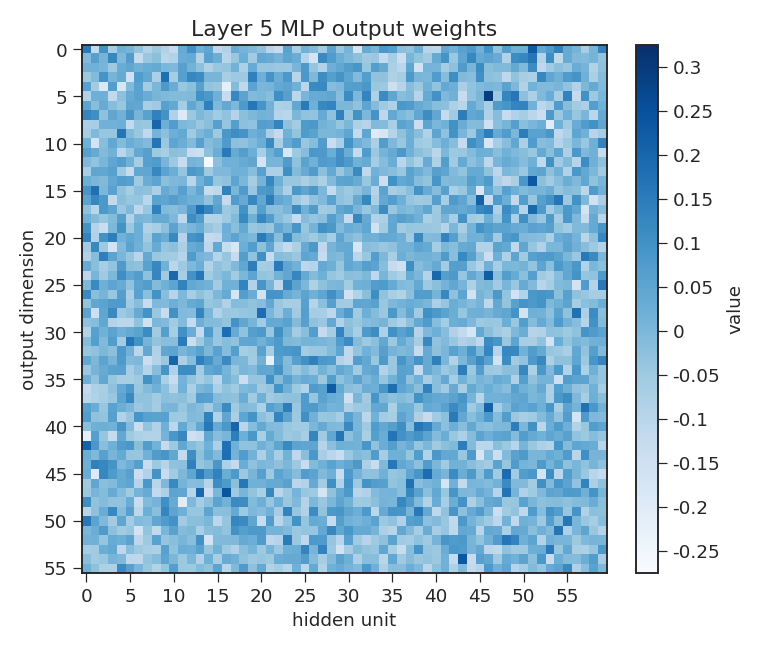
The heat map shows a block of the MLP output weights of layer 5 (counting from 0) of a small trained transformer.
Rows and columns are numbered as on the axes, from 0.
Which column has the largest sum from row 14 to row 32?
13
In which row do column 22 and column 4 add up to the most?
23
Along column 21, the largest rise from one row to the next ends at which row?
34
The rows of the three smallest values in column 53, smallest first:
8, 31, 54
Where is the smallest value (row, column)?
12, 14
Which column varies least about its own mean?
37
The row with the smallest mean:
21
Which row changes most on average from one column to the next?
45
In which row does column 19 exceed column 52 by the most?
6
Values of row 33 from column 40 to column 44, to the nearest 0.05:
0.15 0 -0.1 0 0.05
